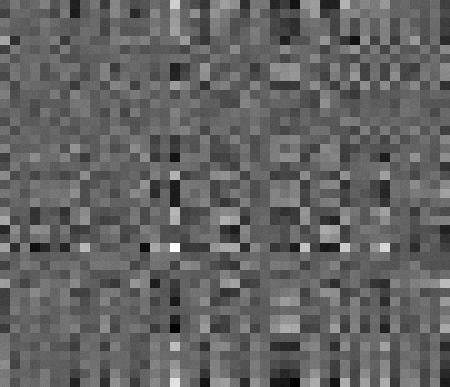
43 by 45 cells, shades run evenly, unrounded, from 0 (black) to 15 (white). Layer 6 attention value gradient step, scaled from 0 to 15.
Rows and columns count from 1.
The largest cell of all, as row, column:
28, 18
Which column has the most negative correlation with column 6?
38
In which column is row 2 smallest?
8
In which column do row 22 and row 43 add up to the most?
32
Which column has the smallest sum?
29
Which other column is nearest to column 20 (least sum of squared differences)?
7
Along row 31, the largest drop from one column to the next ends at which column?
16
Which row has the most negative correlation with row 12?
35
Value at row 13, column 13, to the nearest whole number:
4
